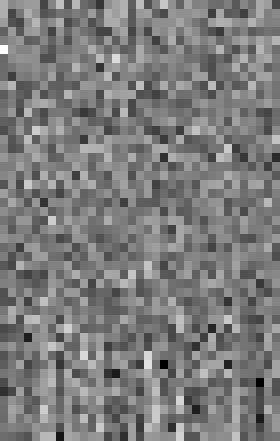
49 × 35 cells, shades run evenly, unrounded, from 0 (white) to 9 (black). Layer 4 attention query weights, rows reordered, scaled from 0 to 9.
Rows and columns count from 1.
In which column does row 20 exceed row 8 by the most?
10
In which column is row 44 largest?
1
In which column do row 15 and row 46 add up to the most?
14
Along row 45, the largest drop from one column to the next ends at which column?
23
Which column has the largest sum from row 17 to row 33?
31
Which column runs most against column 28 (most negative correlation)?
21
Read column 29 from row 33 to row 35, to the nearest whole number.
4 7 5
